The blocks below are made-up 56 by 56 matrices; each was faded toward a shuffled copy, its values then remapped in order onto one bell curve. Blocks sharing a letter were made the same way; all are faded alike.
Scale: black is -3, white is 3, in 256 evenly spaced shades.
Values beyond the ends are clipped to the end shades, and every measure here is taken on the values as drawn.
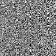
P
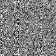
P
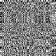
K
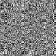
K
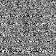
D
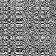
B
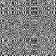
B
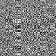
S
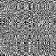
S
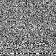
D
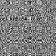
S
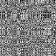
S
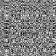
K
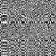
B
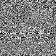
D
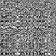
S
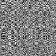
S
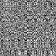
K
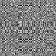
B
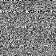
D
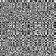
B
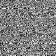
D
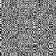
S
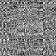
K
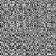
S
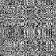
K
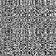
K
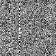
P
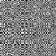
B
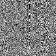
P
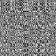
S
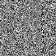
P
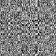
K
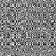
B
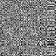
K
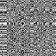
B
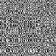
S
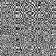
S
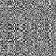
K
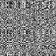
K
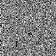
P
